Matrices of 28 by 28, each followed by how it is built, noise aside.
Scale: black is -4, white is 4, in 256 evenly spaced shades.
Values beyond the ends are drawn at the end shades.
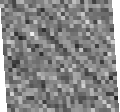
Toeplitz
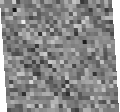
Toeplitz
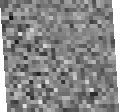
lower triangular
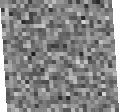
repeating rows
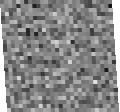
repeating rows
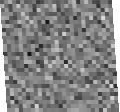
Toeplitz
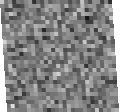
repeating rows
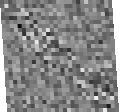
banded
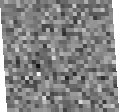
noise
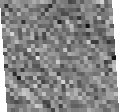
Toeplitz
